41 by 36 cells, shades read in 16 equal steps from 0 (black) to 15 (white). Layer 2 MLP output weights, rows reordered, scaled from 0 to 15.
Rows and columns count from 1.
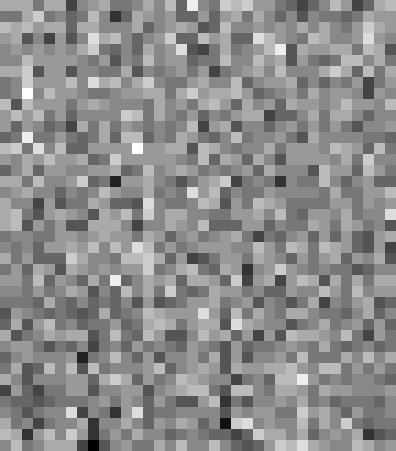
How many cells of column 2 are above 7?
30
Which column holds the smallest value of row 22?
24
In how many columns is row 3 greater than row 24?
21
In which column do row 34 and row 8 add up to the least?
34
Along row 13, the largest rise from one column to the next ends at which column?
3
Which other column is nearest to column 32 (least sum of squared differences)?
6
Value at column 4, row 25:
10
